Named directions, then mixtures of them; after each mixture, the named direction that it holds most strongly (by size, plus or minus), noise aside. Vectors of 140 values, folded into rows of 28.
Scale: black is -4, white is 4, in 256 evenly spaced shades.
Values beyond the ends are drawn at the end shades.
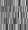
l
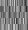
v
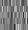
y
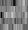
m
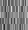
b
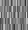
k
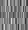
b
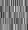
v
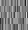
k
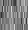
y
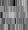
m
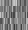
k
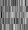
m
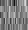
v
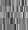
y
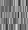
l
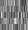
l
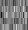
m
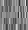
l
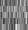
y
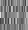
b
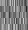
v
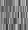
l
